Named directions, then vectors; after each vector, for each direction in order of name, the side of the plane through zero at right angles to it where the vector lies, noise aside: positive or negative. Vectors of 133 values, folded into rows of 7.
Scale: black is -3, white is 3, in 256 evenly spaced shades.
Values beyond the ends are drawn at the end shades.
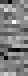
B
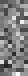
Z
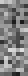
negative, negative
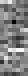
negative, negative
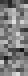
positive, positive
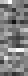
negative, negative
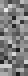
positive, negative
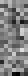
negative, negative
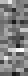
negative, negative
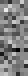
positive, negative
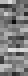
negative, negative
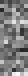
positive, positive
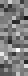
negative, positive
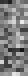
positive, positive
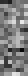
positive, positive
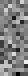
positive, negative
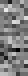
positive, negative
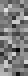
positive, negative
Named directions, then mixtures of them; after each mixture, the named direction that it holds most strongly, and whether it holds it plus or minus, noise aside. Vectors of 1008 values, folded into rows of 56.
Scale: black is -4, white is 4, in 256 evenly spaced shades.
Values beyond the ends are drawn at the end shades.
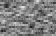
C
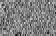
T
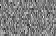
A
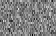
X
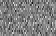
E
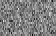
X, plus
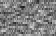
C, minus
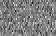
E, plus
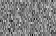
X, plus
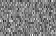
X, minus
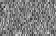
T, minus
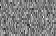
A, plus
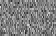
A, minus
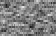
C, plus
